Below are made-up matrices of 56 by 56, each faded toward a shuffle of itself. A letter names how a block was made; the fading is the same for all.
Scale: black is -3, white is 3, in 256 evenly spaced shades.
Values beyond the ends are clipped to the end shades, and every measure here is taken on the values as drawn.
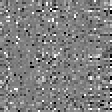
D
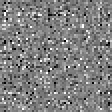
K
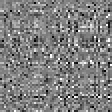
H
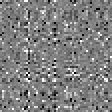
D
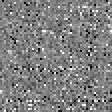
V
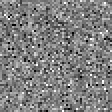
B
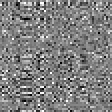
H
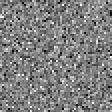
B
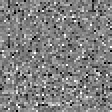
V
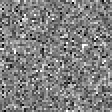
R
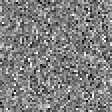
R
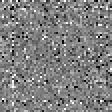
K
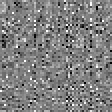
D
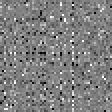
D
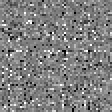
K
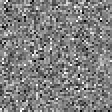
R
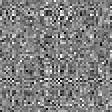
H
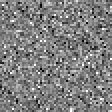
B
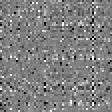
D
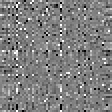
D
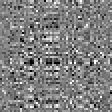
H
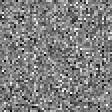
R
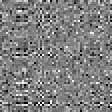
H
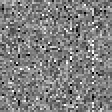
R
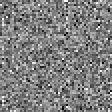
R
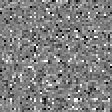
K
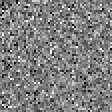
R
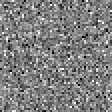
B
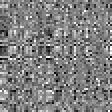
H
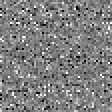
V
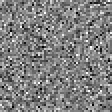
R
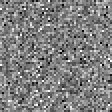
B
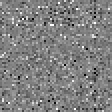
V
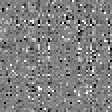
D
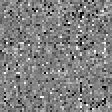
V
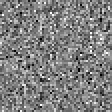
R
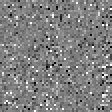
V
